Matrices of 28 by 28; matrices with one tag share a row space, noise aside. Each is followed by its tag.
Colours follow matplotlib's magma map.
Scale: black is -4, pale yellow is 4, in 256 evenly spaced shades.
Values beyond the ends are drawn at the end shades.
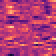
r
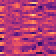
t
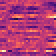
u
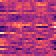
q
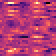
r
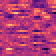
r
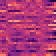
u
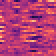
t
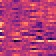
t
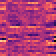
u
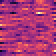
q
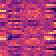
u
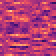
r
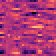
t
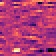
t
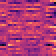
u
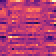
u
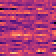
q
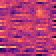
q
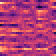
q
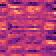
u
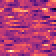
r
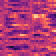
r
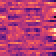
u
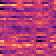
q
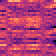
u
